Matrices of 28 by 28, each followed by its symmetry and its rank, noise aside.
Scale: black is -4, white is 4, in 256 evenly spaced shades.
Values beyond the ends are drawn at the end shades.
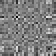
symmetric, rank three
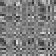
no symmetry, rank two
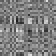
no symmetry, rank two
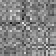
symmetric, rank three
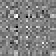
symmetric, rank three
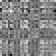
symmetric, rank two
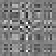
no symmetry, rank two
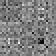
symmetric, rank three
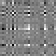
symmetric, rank one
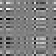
no symmetry, rank one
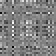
no symmetry, rank two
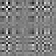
symmetric, rank one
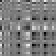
symmetric, rank one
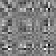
antisymmetric, rank two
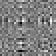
antisymmetric, rank two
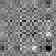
symmetric, rank two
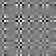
symmetric, rank one
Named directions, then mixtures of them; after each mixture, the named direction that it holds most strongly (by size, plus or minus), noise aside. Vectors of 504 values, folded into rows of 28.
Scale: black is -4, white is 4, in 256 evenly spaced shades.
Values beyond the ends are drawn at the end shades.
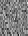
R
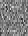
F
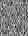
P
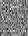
F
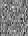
F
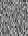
P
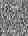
F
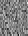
R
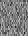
P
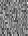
R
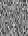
P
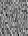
R
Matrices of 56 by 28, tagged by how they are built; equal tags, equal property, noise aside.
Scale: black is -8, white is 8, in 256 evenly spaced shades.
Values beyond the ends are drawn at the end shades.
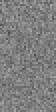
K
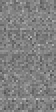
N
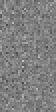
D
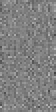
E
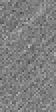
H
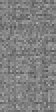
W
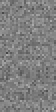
W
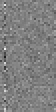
D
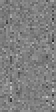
D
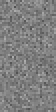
K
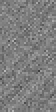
H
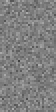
K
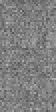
W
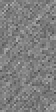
H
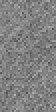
H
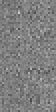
E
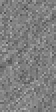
H
